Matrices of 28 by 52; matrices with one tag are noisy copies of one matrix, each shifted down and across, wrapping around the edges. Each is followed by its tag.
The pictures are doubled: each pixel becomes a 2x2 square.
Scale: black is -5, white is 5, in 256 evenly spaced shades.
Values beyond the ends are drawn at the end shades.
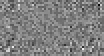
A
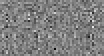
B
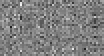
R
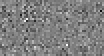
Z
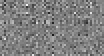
B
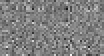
B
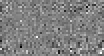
A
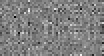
R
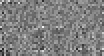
Z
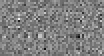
B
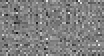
R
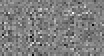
Z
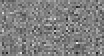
R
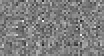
B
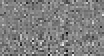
A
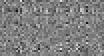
B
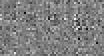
Z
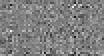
Z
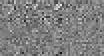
A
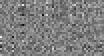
R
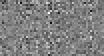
Z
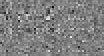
A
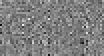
B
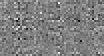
Z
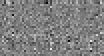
B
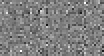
B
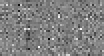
R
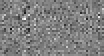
A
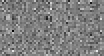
B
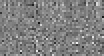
B
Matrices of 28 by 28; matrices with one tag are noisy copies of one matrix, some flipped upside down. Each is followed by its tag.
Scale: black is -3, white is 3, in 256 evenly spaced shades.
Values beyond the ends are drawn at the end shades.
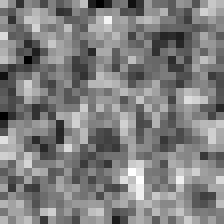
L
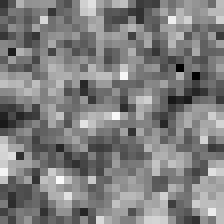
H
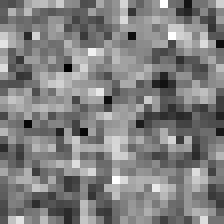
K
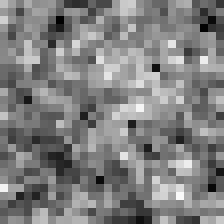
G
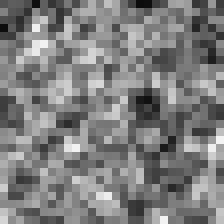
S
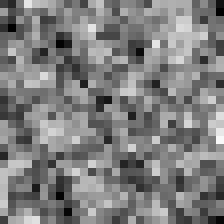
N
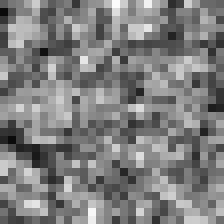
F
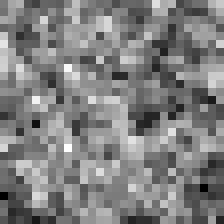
S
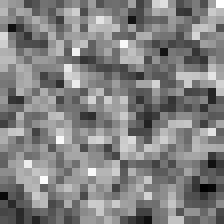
S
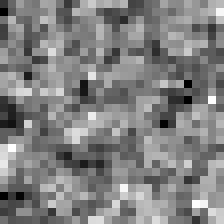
H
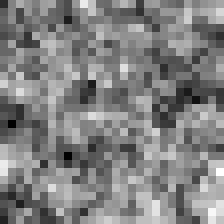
H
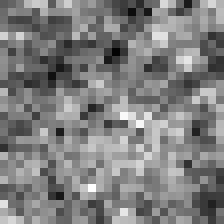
G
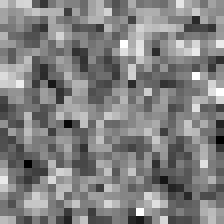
L
